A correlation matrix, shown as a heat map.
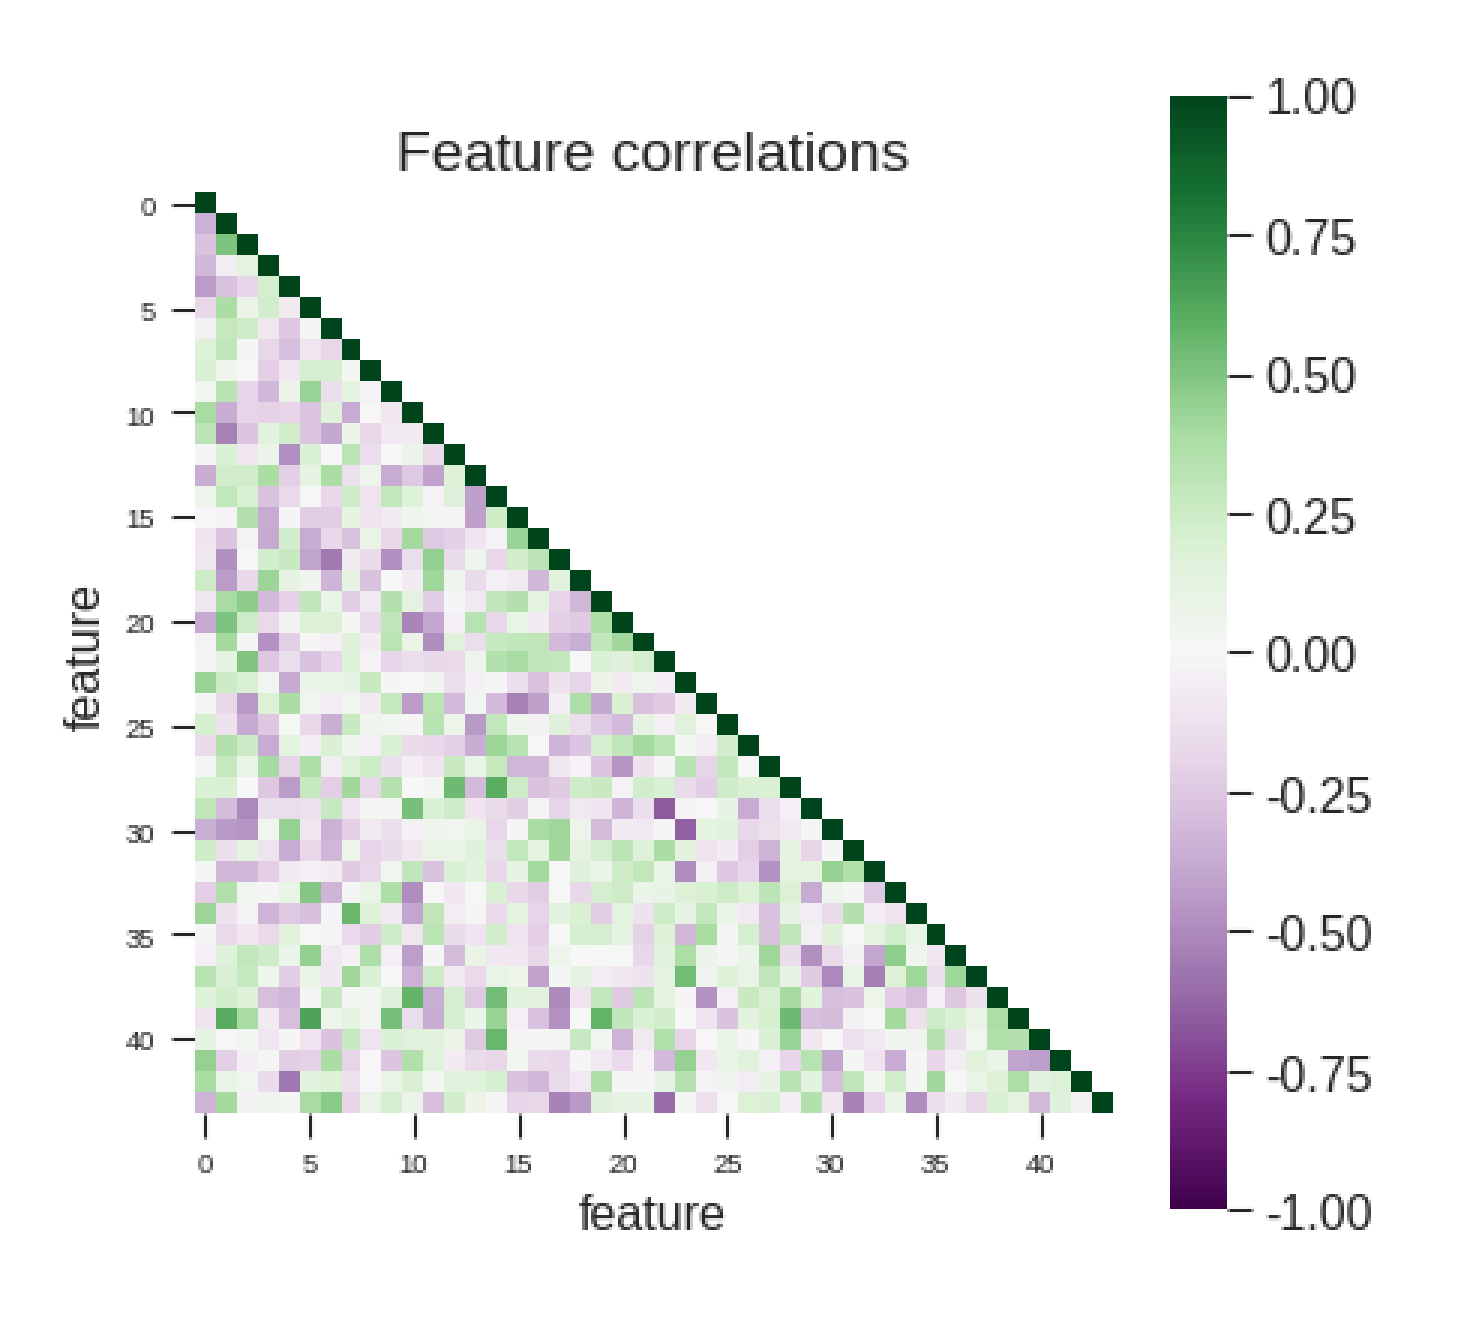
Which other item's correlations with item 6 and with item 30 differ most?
17
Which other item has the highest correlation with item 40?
14
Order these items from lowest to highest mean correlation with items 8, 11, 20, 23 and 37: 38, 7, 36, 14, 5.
38, 14, 5, 7, 36
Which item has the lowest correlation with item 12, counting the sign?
4
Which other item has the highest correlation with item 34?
7
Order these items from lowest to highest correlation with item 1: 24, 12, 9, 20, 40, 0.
0, 24, 40, 12, 9, 20
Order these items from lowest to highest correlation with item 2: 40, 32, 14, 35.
32, 35, 40, 14
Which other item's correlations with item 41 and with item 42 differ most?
39
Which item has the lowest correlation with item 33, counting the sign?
10
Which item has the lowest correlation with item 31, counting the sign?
43
